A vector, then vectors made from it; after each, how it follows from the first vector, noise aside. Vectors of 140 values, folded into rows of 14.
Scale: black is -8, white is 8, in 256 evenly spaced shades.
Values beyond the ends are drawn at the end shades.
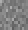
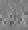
wrapped around, negated, partly zeroed.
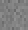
wrapped around, negated, shrunk.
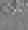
reversed, partly zeroed.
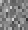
scaled up.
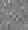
wrapped around, partly zeroed.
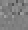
wrapped around, negated, partly zeroed.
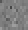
negated, partly zeroed.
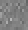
wrapped around, partly zeroed.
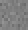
wrapped around, negated, shrunk.
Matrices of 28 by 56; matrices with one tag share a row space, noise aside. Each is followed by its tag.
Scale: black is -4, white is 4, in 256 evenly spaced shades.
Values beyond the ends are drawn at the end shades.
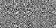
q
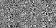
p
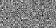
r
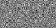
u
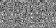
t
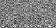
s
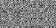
t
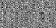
r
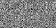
t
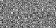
r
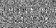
t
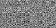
u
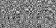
s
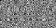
q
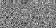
r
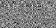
s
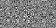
q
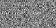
u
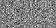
s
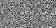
p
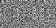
r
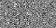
q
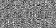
s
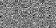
r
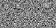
s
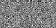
s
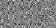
s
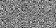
r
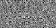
u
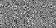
q
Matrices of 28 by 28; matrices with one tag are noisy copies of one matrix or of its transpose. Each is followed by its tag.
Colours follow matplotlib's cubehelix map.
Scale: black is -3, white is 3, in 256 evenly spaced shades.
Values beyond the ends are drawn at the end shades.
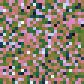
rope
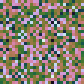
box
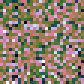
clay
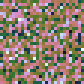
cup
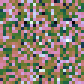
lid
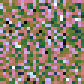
rope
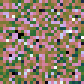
cup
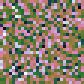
rope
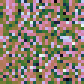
lid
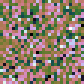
cup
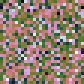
box
